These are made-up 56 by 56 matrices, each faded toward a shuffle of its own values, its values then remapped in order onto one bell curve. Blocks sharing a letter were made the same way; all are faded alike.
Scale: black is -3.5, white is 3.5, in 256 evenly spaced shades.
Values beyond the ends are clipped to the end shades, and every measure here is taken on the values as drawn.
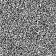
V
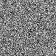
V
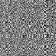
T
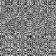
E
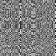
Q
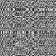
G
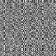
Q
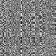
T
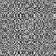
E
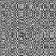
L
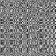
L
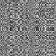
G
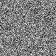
V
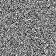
V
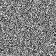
V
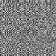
E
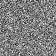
V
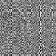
Q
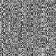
T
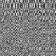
G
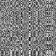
Q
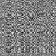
G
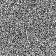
V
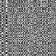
Q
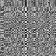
L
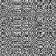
G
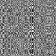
Q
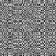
L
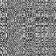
T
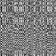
L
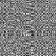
G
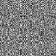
T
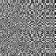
Q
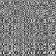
G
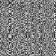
T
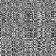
G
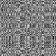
G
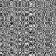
G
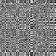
L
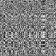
E
